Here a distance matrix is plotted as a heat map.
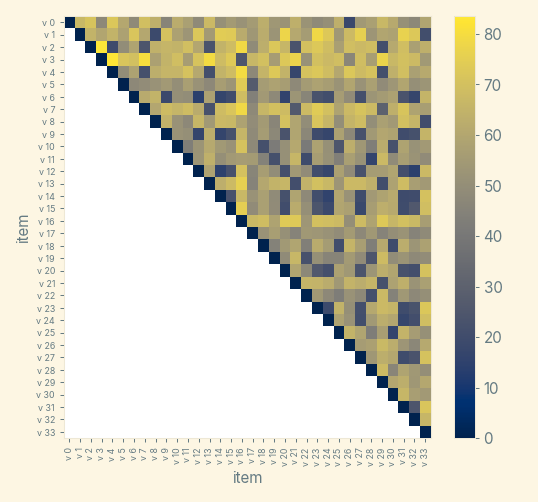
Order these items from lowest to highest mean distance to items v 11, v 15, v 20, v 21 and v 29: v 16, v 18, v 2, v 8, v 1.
v 2, v 18, v 8, v 1, v 16
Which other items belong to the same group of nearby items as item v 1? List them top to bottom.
v 8, v 33
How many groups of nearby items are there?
8
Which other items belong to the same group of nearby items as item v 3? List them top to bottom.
v 16
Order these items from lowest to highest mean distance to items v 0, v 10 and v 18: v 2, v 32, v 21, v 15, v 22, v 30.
v 30, v 22, v 32, v 15, v 21, v 2
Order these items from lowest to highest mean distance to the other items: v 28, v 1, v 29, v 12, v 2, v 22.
v 12, v 22, v 28, v 29, v 2, v 1
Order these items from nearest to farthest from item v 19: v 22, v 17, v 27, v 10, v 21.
v 22, v 10, v 27, v 17, v 21
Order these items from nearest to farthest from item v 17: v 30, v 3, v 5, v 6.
v 5, v 6, v 30, v 3
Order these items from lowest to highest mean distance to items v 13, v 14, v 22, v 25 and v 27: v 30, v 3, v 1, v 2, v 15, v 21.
v 15, v 30, v 21, v 2, v 1, v 3
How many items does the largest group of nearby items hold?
11
